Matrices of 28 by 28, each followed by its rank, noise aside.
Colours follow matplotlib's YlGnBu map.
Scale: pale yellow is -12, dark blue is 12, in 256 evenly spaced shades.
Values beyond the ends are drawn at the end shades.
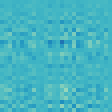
two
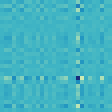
one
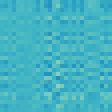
two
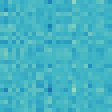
three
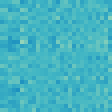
four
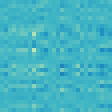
two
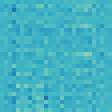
four
